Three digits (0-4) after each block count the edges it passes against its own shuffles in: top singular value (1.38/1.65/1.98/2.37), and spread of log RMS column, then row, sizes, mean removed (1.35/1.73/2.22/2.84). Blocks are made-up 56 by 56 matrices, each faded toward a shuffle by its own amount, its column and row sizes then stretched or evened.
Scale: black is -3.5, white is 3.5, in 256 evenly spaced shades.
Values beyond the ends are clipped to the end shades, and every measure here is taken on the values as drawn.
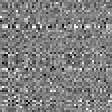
4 2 3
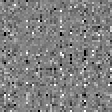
2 3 2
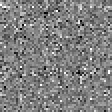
0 3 1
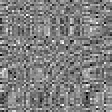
4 3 0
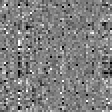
3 3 1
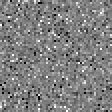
0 1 0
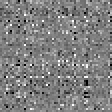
3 3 3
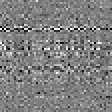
4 0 4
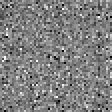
0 2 1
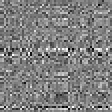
4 1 4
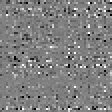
0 2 4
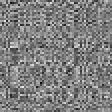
4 0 3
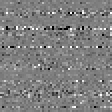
1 0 4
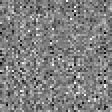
3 2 0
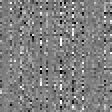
3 4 1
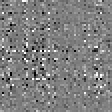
2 4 3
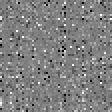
1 3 0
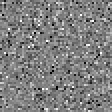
0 0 1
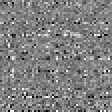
3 2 4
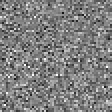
2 0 1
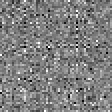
3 2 2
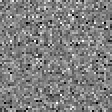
0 1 2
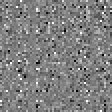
1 3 2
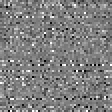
2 1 4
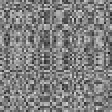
4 2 1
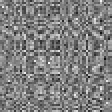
4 3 1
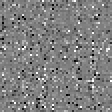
0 3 2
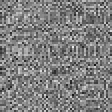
3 1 0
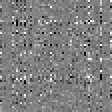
2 4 3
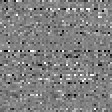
1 0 4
